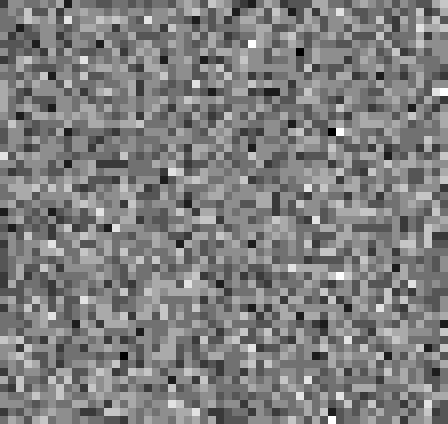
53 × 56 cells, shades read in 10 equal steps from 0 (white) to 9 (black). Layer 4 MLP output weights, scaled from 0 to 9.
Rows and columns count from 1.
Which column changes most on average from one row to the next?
32
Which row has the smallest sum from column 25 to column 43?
11
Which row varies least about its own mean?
18
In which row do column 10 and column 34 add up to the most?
41
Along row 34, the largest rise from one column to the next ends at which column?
50
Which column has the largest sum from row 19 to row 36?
1
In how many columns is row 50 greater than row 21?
23
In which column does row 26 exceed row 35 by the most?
24
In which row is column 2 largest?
29
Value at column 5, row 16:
6
